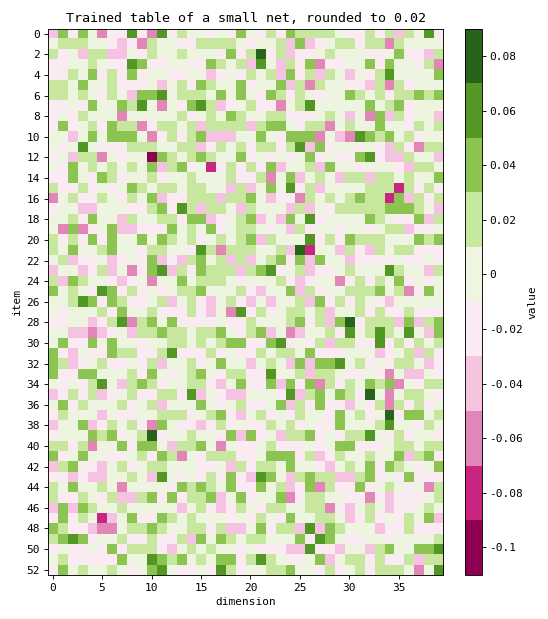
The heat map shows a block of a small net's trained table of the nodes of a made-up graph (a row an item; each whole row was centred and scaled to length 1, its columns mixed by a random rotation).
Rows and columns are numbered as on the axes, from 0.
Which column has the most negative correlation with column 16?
24
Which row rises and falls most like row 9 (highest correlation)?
30
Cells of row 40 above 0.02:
6
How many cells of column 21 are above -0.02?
38
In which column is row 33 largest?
22
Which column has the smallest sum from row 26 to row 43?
20
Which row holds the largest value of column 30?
28
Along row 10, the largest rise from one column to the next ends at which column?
31
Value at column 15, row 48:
0.02
